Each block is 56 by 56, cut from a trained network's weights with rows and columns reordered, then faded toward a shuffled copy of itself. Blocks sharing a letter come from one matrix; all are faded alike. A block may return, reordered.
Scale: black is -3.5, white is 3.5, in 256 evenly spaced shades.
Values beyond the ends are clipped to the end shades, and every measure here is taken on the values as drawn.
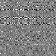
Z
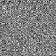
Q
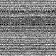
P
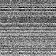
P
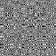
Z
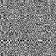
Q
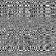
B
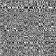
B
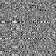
B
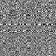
B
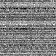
P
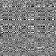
B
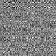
Q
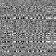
B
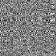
Q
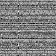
P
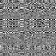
B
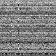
P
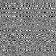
Z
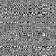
Z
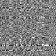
B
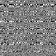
Z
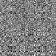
Q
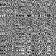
Q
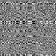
B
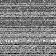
P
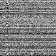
P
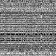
P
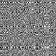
B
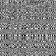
B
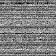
P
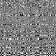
Z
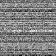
P
